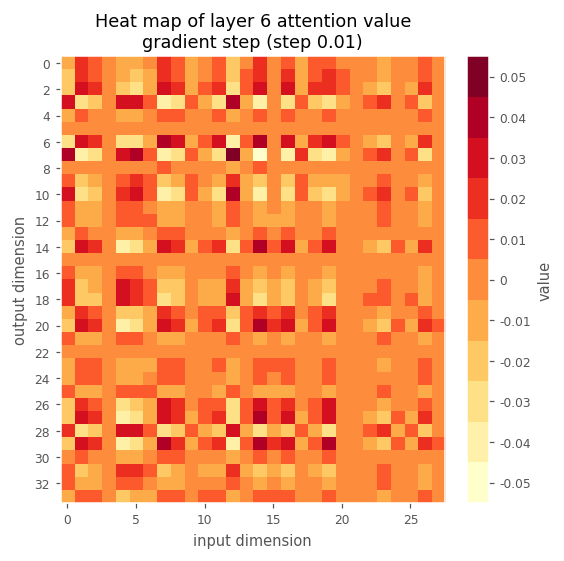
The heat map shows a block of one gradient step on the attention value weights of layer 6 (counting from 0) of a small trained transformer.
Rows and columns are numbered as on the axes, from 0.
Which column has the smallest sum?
4
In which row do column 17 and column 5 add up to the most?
7
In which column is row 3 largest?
12
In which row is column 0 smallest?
6
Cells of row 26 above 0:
13
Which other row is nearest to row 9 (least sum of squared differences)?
31
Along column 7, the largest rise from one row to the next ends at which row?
29
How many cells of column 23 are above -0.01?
22
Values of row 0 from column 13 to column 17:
0 0.02 0 0.01 -0.01
